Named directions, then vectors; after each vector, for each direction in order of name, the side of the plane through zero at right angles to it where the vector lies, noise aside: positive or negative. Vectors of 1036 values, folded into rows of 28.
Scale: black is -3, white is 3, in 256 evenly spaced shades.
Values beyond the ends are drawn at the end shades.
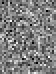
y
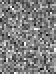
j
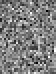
positive, positive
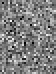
negative, positive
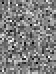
negative, positive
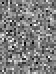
negative, positive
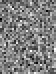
positive, positive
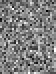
positive, positive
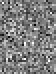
positive, negative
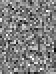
negative, negative
